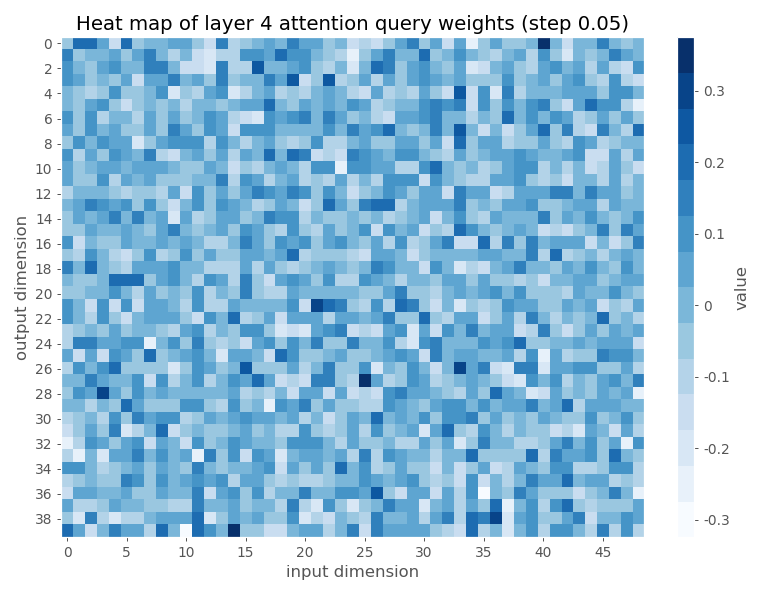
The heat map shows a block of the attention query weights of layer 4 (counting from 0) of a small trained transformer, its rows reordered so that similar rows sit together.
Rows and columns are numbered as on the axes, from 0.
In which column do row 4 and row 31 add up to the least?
9
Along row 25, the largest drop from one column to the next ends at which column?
40
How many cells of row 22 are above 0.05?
8
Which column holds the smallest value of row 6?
16
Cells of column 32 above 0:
12
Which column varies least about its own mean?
43
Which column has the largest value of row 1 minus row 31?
30
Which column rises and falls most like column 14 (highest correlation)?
34
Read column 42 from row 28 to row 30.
-0.05 0.2 -0.05
